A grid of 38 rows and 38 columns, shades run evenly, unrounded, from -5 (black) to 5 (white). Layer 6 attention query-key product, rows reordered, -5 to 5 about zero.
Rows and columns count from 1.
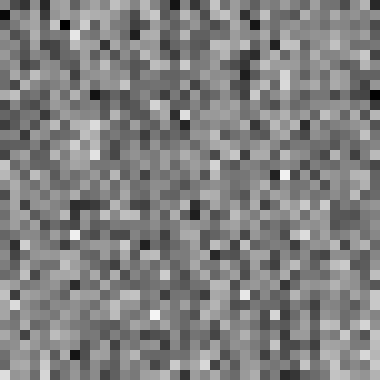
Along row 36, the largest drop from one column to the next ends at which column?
8
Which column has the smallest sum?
18
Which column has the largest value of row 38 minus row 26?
22
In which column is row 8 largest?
29
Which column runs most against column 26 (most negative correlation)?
9
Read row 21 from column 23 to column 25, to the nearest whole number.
0 1 -1
